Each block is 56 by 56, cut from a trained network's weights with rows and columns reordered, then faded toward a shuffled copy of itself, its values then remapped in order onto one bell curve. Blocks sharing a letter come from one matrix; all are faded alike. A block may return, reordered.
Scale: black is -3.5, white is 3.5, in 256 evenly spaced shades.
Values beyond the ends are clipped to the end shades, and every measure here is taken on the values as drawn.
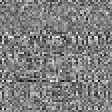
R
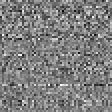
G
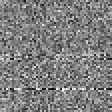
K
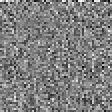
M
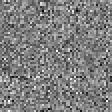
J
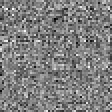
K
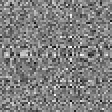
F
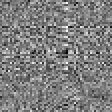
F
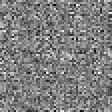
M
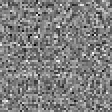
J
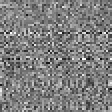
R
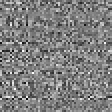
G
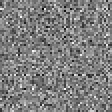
J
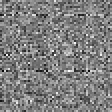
K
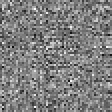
J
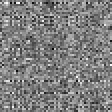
K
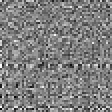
F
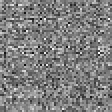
K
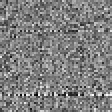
K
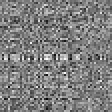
F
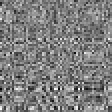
F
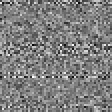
R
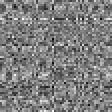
F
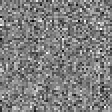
J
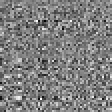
G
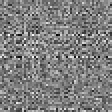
R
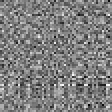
F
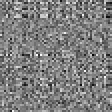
K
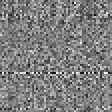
K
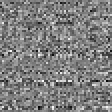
G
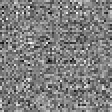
M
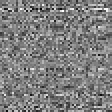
R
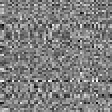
F
